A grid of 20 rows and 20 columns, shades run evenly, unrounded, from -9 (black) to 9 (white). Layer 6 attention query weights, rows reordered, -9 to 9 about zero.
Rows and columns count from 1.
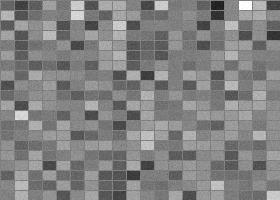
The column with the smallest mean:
16
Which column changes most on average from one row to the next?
10
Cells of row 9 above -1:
13
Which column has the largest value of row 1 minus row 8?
18
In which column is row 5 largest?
8
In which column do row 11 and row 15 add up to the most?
11
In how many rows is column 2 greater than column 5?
8
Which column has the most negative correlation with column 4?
5
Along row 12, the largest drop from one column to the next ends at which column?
3
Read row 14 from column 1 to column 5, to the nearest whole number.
-1 0 1 2 2
